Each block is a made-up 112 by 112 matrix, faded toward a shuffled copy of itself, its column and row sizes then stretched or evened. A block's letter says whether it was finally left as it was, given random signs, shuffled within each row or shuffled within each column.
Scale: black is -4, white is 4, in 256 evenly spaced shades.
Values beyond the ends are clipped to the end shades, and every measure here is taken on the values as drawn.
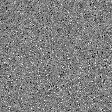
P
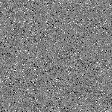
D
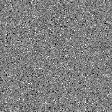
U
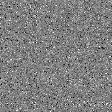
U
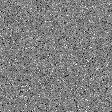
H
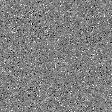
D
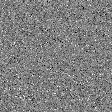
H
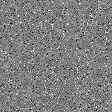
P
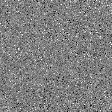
D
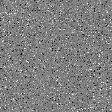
U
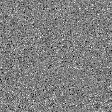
D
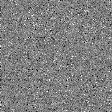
U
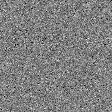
H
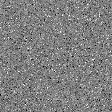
H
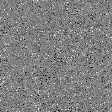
D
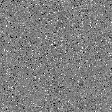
U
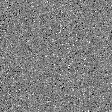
P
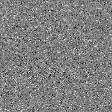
H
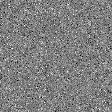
D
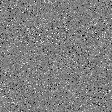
H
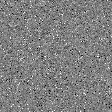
P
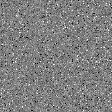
U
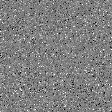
U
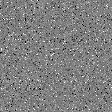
U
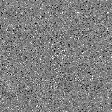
U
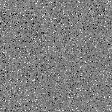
D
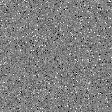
U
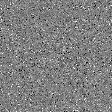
D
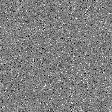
P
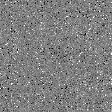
U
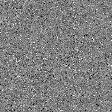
D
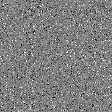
U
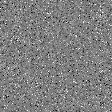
P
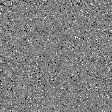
U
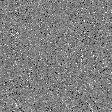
P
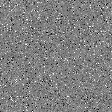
D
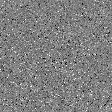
H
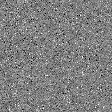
P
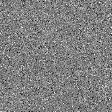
D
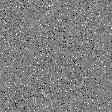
P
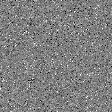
D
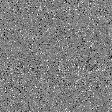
D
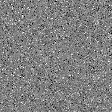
P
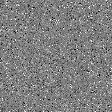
D
